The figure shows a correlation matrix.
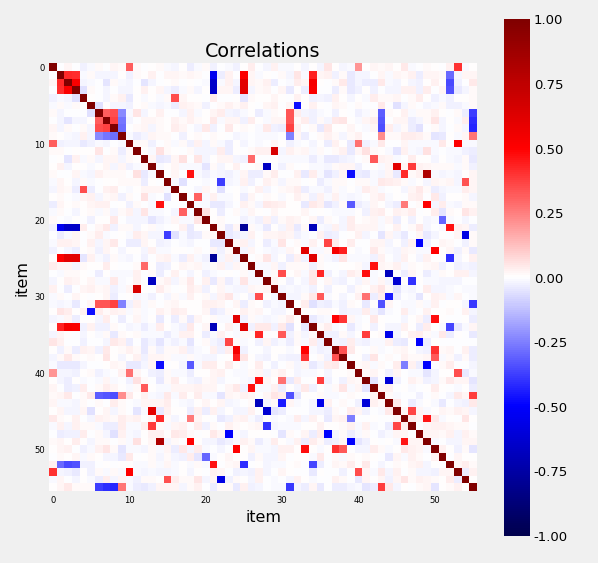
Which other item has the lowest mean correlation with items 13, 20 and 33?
28
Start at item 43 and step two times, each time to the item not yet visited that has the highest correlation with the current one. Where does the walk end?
9
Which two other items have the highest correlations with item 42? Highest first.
26, 12
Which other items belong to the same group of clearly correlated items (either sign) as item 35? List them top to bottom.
27, 30, 41, 44
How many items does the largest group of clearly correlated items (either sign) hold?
7
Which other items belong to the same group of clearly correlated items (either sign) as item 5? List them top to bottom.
32
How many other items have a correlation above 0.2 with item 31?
3
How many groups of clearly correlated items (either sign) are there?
15
